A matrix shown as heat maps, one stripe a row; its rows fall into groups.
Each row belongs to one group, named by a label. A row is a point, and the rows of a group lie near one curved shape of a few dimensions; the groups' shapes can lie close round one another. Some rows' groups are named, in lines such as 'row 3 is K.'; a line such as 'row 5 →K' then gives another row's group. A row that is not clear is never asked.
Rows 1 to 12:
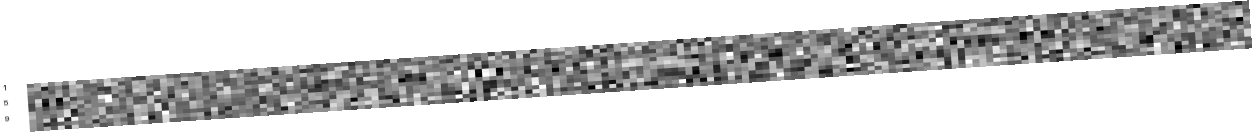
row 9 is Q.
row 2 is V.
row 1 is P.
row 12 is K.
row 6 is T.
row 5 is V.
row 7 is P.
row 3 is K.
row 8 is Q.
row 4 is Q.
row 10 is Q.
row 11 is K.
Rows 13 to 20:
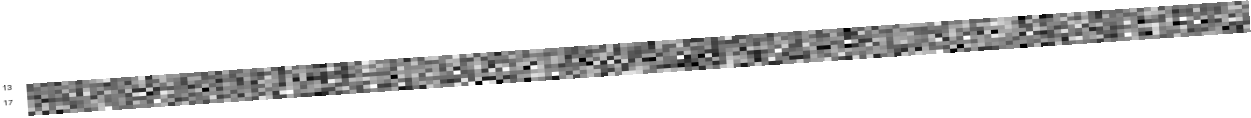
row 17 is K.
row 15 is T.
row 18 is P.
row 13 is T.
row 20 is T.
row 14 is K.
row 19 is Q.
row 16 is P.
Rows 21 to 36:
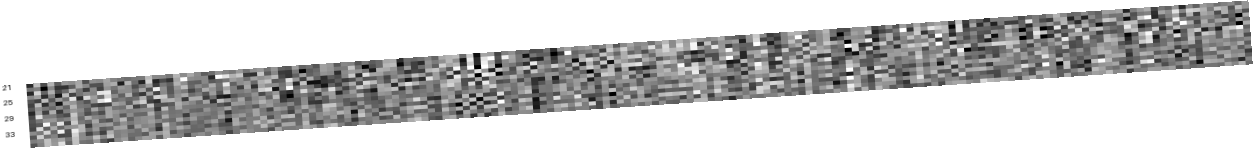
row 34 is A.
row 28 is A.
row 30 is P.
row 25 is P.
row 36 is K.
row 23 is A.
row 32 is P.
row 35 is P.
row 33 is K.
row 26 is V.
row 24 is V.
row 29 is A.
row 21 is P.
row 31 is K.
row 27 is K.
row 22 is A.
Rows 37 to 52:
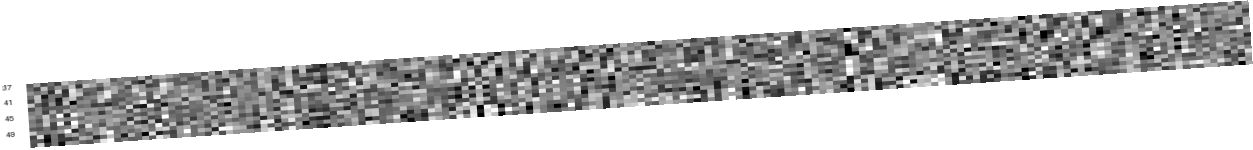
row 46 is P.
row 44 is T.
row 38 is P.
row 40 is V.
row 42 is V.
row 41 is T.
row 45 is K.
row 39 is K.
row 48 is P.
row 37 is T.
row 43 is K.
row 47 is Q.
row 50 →V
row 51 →A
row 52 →V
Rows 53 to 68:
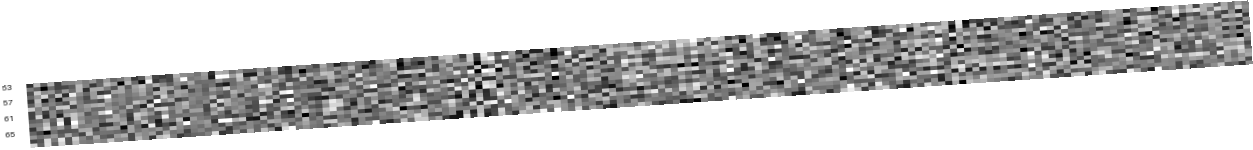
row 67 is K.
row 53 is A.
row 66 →T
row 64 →K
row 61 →V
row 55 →P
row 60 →A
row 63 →Q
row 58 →A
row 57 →T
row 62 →Q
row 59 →Q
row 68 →Q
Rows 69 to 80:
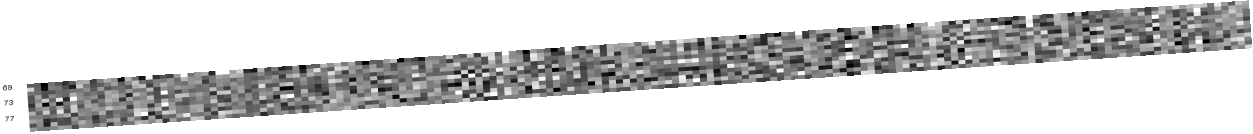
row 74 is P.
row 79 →A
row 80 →Q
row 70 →V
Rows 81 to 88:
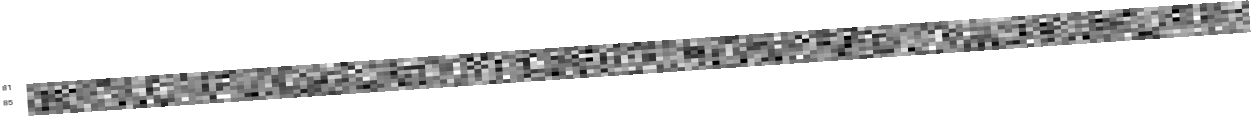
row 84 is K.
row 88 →T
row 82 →K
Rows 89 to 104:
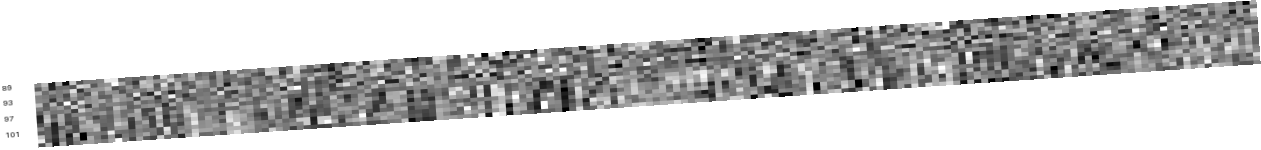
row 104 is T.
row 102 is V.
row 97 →A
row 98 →A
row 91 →Q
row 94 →Q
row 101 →A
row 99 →A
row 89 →V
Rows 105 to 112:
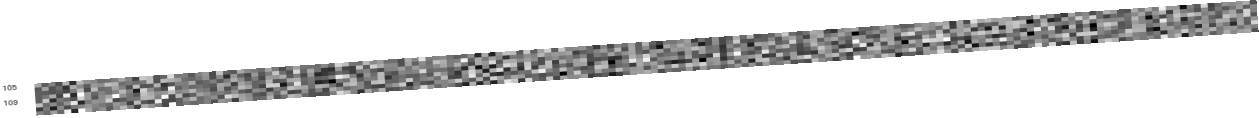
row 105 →K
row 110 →Q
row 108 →Q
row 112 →Q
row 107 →P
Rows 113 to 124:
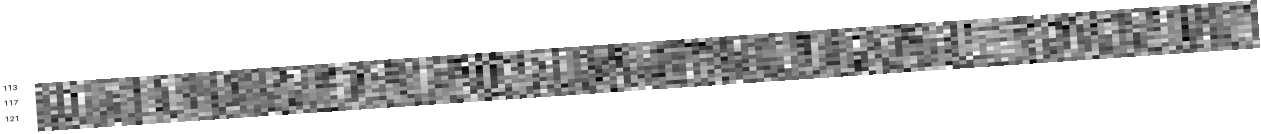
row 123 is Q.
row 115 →T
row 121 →K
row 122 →P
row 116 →Q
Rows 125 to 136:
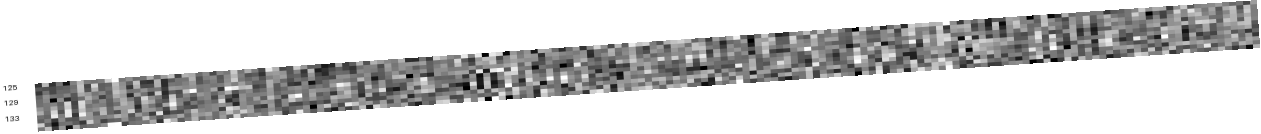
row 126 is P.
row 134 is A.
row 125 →T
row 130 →Q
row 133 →K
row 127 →P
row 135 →V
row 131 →K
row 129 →A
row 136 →V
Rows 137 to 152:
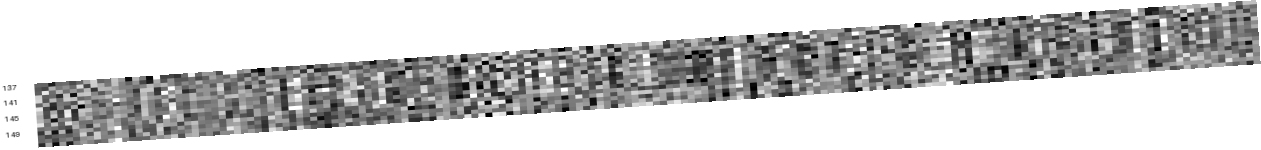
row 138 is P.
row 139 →P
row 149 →T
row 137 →A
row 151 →A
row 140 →K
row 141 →Q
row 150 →P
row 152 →T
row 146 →V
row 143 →V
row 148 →T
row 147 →Q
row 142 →V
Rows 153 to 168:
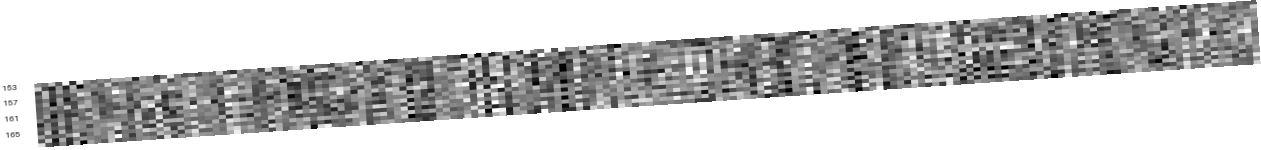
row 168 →V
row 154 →V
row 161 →A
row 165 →T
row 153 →Q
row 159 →Q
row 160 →K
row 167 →T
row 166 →Q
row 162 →T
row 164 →T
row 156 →V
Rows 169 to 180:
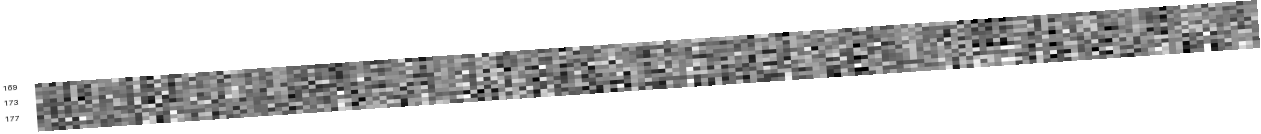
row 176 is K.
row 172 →T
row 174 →P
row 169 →T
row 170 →T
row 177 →P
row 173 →V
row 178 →Q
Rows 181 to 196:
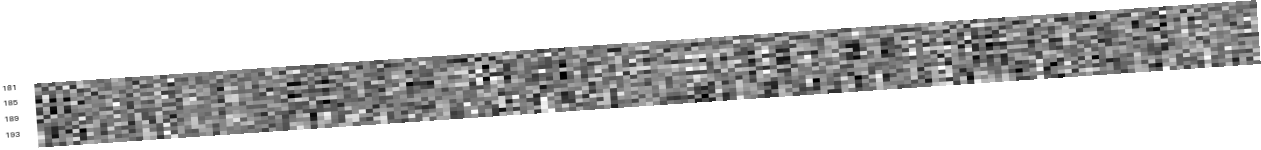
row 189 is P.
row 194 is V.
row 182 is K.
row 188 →P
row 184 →P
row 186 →Q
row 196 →K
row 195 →Q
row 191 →T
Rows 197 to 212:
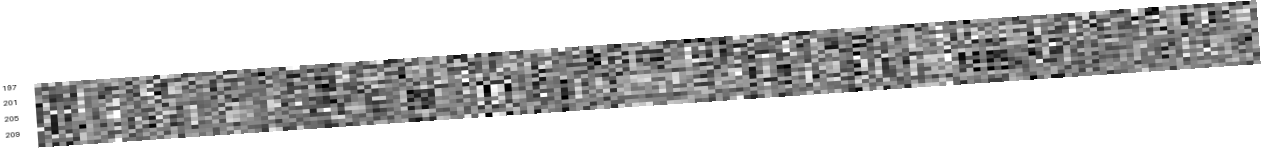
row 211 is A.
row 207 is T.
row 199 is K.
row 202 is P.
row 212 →T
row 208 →V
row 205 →T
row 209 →T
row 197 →Q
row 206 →V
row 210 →K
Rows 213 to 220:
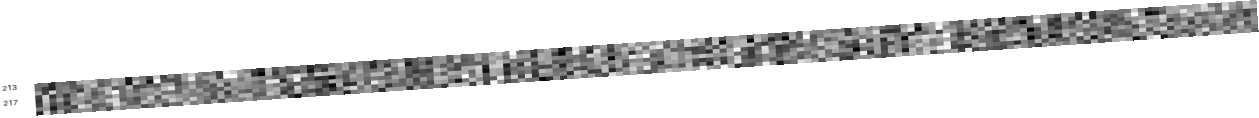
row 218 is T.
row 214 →A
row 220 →A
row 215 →P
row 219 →V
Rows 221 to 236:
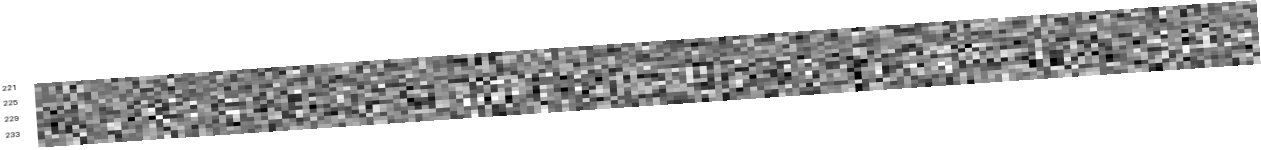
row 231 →A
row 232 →V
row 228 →A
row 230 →K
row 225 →T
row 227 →K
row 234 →K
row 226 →P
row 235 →Q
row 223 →K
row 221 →Q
